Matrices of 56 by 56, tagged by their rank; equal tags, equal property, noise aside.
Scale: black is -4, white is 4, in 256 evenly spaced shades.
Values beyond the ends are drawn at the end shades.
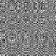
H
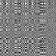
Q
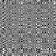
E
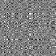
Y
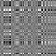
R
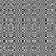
Q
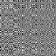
E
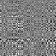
E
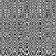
E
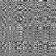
H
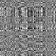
E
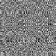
Y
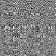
Y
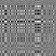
R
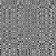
E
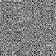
Y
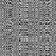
E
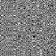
Y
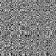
Y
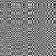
R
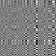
R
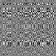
E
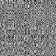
Y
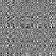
E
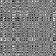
E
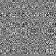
Y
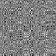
Y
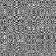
H
